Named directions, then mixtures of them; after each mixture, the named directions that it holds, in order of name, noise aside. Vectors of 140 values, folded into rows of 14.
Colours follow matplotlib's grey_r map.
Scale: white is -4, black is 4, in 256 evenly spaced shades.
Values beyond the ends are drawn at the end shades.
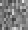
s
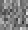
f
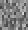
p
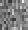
s.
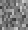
p, s.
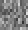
f.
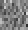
f, p.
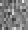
s.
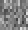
f.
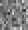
f, s.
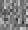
f.
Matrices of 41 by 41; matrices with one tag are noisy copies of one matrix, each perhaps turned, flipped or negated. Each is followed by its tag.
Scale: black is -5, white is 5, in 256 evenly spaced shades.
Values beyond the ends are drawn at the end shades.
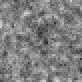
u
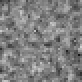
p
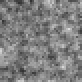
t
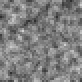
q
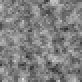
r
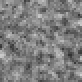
r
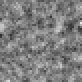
r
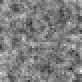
p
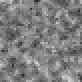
q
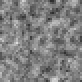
r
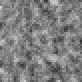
r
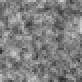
t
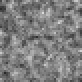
p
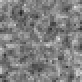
p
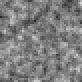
q
